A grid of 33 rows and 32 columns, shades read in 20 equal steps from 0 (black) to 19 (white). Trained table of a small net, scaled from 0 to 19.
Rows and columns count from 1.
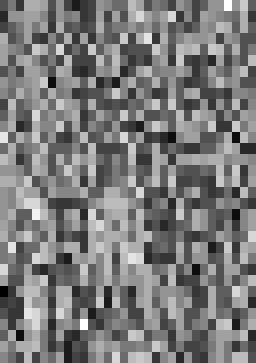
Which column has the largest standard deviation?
30
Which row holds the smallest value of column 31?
14
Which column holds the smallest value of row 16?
31
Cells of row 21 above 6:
24
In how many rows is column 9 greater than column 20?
13
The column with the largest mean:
5
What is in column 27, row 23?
2
